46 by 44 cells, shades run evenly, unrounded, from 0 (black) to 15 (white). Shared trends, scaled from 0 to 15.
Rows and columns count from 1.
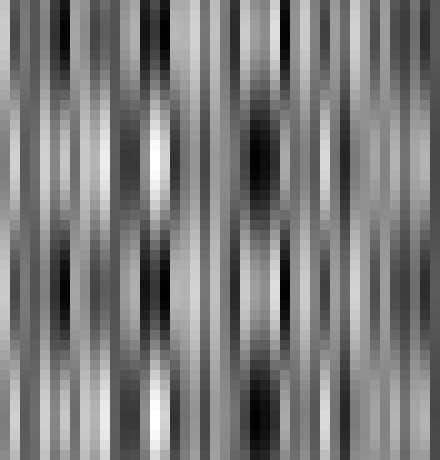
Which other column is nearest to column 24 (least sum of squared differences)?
41
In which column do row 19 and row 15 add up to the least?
26
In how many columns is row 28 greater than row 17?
23
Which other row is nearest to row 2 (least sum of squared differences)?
31
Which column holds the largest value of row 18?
16
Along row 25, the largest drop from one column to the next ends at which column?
29
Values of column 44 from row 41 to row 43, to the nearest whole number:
4 4 4
